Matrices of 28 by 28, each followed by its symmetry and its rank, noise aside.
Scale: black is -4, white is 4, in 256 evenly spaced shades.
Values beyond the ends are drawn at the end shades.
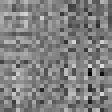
no symmetry, rank four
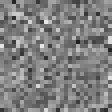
no symmetry, rank six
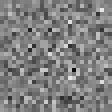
no symmetry, rank eight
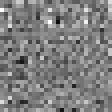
no symmetry, rank eight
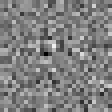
antisymmetric, rank six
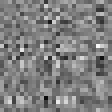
antisymmetric, rank four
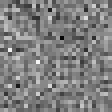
antisymmetric, rank eight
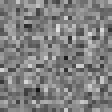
no symmetry, rank six
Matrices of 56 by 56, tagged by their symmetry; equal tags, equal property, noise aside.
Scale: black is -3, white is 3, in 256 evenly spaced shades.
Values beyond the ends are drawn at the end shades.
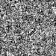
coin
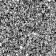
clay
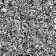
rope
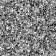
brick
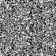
brick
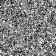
coin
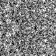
brick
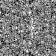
brick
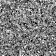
clay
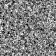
clay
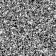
rope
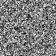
coin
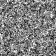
coin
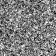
coin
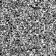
brick
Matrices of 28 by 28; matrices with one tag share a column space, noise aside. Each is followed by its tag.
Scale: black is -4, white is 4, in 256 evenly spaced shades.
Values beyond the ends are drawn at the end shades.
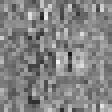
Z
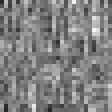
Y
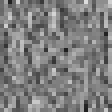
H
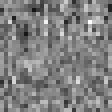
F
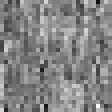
Y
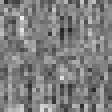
Y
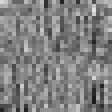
Y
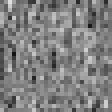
H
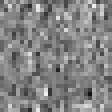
Z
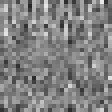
F
